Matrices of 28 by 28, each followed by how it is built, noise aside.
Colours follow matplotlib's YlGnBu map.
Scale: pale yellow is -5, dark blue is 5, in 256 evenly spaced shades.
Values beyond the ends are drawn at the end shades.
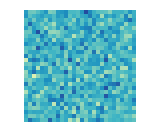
noise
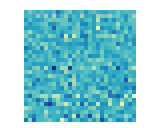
uneven rows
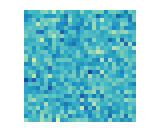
noise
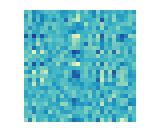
low rank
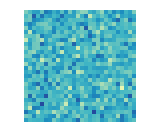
noise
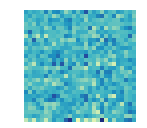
low rank
